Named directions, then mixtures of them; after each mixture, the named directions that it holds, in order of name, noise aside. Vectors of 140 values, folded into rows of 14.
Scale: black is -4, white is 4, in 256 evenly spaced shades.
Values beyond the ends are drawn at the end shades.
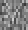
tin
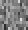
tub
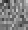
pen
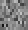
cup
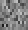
cup.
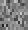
cup.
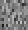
cup, tin.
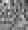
pen.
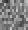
pen.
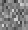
cup, pen.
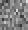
pen, tin.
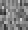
tin, tub.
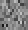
cup.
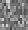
cup, pen.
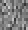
pen, tin.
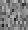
cup, tin.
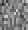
pen, tin.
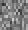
cup, tin.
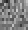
pen.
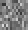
cup, tin.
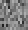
cup, pen.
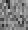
cup, pen.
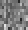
tub.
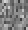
pen, tub.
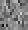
cup.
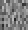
cup, tin.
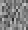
tin.
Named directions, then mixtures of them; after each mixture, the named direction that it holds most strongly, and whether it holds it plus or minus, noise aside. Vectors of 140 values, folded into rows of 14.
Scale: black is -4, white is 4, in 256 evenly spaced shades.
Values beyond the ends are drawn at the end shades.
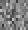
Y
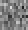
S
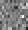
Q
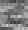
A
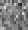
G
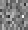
Y, minus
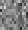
G, plus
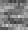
A, plus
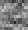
A, plus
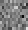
Q, minus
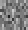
Y, minus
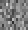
Y, plus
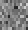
Q, plus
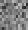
G, minus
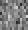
S, minus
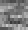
A, plus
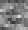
A, plus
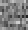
S, plus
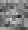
A, minus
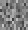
Y, minus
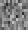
G, minus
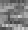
A, plus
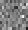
Q, plus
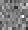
Q, plus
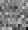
Q, plus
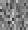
Y, minus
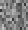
Y, minus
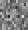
Y, minus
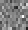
Q, plus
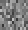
Y, plus
